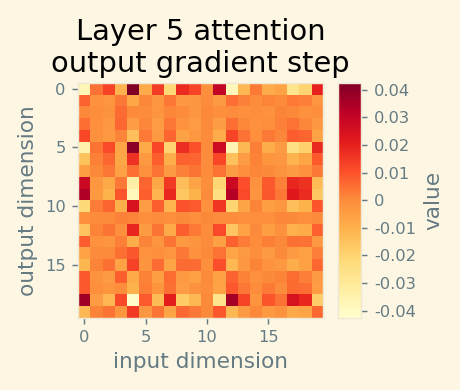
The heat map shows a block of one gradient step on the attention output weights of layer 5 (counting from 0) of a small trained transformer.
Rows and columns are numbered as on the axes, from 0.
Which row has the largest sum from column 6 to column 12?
0
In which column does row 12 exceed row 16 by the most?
4
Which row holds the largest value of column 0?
18
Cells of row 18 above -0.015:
16
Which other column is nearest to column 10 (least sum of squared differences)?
14
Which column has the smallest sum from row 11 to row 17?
12
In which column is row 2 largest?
3
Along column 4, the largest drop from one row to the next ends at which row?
1
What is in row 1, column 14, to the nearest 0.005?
0
